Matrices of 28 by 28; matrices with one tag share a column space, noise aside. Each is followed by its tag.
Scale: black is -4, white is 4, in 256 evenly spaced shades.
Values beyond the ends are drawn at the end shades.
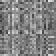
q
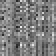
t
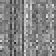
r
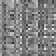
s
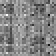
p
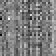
t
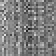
t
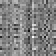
s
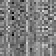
t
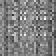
t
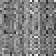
q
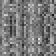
p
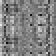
p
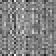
q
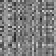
t
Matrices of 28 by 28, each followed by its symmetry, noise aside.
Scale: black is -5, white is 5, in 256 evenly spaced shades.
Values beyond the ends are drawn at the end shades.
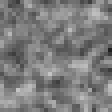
no symmetry.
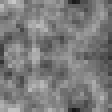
mirrored top to bottom.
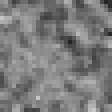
symmetric across the other diagonal.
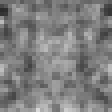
mirrored left to right.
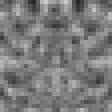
mirrored left to right.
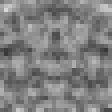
mirrored left to right.
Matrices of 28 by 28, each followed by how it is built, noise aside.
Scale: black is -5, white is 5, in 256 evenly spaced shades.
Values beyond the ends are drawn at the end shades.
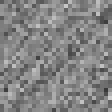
Hankel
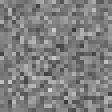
blocks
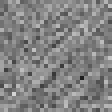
Hankel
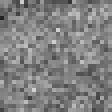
smooth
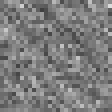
Toeplitz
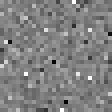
sparse
